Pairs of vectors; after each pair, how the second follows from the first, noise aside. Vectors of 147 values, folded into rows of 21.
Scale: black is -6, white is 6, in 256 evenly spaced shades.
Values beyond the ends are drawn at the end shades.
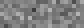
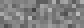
copied.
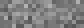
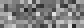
wrapped around, scaled up.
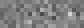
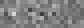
reversed.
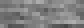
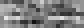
wrapped around, negated, scaled up.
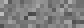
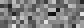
reversed, scaled up.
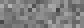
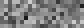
reversed, scaled up.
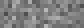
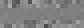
negated, partly zeroed.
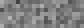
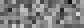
wrapped around, negated, scaled up.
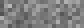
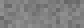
negated, shrunk.
